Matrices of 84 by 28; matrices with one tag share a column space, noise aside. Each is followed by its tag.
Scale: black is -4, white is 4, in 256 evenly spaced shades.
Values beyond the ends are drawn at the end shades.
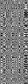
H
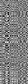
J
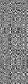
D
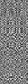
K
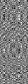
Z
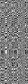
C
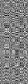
C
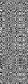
D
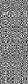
J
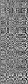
K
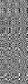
K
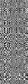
K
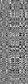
H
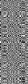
J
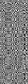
D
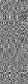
Z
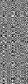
J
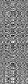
J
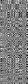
H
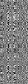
Z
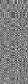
H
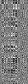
H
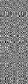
J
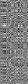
C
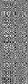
J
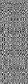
D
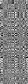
H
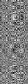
Z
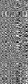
J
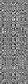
D
